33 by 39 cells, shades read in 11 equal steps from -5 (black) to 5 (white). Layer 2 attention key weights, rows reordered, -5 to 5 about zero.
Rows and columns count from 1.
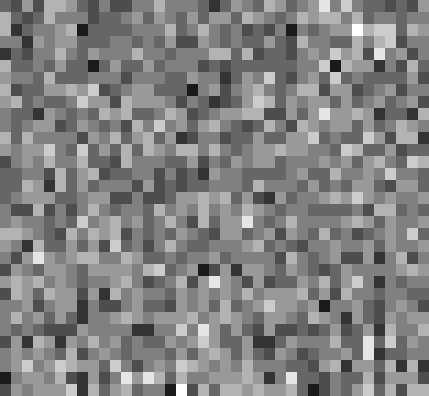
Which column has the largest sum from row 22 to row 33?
17
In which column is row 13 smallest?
37
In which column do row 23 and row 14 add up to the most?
38
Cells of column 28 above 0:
9
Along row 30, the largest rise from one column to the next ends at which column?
34
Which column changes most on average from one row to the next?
25
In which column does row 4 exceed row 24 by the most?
35
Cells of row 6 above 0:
9
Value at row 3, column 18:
0
